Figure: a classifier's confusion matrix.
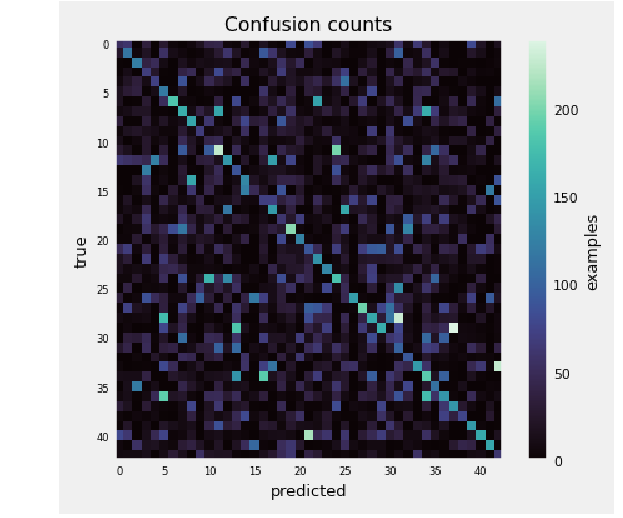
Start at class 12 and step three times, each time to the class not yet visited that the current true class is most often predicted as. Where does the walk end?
31
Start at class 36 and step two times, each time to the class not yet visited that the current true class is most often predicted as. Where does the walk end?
28
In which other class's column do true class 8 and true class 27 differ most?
30
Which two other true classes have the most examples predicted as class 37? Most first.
29, 12
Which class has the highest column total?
34
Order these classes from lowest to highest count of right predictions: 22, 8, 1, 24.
1, 22, 8, 24
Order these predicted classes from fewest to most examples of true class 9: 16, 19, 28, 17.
17, 19, 16, 28
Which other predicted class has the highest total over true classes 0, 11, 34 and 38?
16
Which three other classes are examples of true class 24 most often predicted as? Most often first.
10, 12, 35
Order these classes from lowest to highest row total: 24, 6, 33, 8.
8, 6, 33, 24
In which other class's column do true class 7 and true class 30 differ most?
11
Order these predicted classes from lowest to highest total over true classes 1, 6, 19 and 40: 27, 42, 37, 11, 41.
41, 37, 11, 27, 42
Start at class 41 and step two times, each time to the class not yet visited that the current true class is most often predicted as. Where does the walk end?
14
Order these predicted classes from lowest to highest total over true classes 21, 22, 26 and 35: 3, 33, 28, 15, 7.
33, 7, 15, 28, 3
